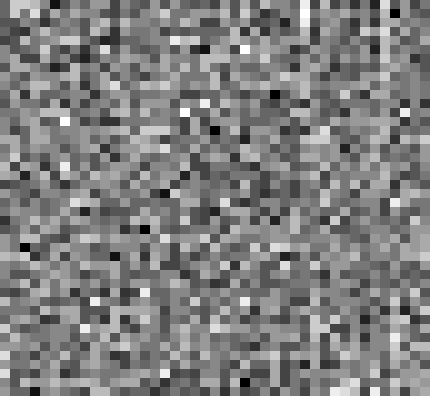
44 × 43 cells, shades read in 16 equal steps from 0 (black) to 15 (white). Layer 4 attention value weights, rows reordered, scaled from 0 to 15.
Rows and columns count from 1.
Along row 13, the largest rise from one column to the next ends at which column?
41
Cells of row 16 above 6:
30
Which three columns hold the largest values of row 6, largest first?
25, 11, 5
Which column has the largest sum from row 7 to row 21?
39
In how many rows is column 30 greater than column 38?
16
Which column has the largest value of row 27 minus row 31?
9
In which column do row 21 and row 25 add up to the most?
34
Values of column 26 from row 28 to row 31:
12 9 8 7
